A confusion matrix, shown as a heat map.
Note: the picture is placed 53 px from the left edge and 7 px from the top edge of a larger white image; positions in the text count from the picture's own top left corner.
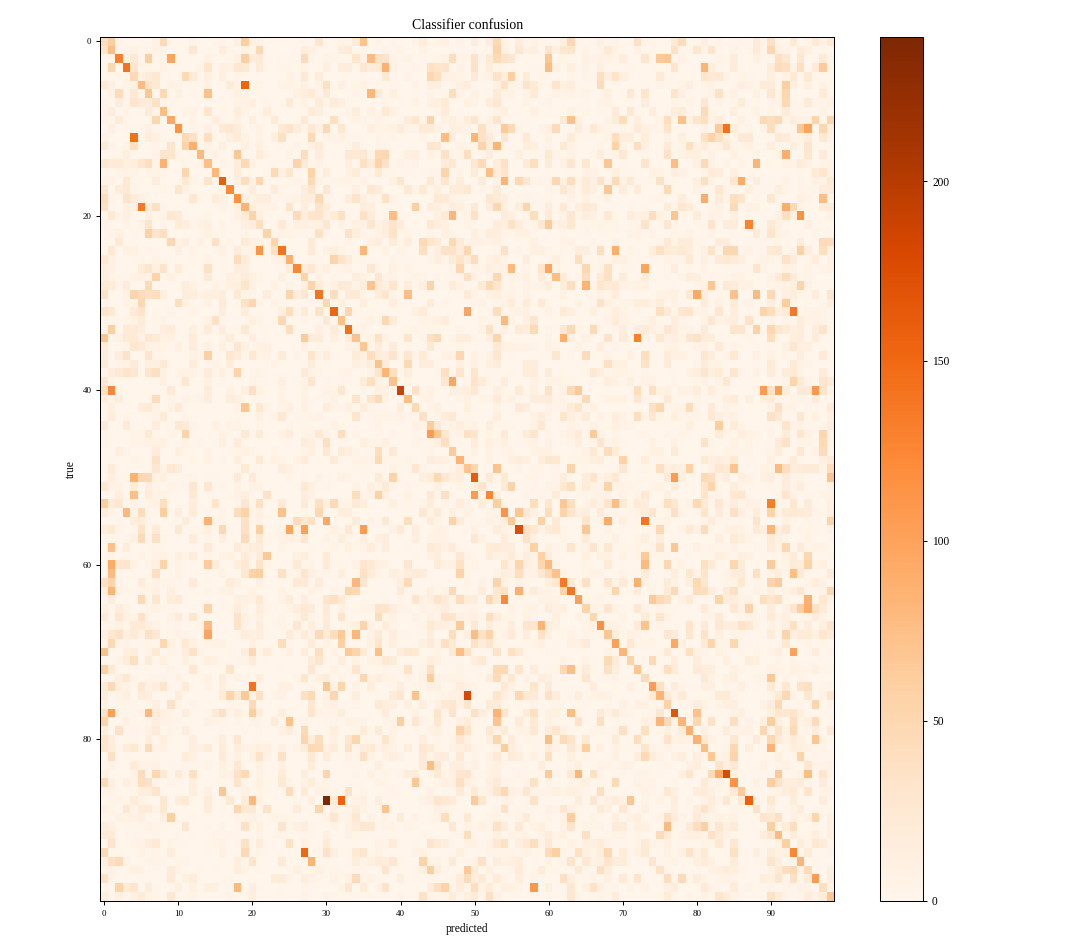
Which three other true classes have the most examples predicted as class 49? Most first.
75, 31, 95
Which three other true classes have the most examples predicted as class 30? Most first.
87, 55, 74
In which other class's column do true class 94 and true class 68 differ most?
14
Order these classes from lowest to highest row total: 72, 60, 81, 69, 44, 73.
44, 73, 72, 69, 81, 60
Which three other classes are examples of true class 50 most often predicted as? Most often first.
77, 4, 98
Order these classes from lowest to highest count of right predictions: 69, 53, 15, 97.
97, 53, 15, 69
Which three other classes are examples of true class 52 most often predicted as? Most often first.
50, 4, 37
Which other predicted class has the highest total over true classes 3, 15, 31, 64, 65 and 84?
95
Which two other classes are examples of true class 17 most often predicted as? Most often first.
68, 76
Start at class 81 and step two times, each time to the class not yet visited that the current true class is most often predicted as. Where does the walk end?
76
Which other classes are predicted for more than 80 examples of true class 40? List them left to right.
1, 89, 91, 96
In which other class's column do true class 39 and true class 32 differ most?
47
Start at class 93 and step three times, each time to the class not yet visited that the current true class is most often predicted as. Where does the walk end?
1
